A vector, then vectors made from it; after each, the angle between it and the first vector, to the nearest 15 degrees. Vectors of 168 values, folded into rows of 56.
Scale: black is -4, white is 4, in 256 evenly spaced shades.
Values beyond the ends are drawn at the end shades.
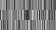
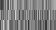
120 degrees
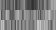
105 degrees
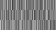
75 degrees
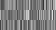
135 degrees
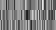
30 degrees
